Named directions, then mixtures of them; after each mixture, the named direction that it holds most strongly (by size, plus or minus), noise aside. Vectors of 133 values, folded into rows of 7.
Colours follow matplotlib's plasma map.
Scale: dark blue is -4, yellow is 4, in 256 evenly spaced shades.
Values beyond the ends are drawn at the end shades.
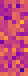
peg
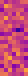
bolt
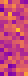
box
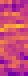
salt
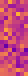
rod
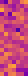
box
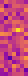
bolt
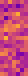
peg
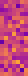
peg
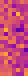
rod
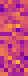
bolt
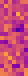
bolt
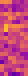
salt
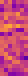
salt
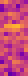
salt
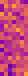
box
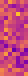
rod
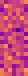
bolt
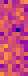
bolt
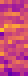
salt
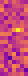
bolt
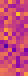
rod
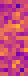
peg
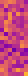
rod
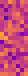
peg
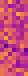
rod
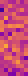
rod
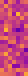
rod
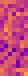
rod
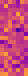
bolt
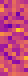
bolt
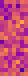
peg
